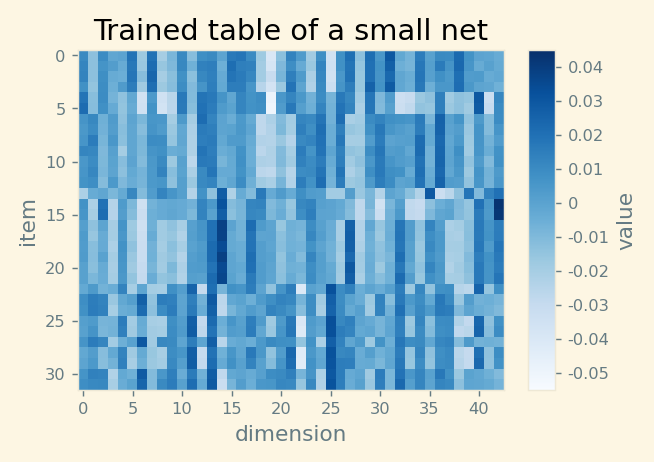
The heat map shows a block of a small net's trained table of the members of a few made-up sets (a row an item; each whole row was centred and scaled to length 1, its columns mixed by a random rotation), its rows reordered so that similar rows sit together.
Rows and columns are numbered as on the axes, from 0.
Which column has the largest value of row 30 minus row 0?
25
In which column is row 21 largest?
14
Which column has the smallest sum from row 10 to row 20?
6
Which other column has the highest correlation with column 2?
39
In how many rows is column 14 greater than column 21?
16
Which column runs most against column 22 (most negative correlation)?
11
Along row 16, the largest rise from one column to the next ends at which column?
27
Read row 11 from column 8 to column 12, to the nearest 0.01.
0.01 -0.01 0 -0.02 0.01
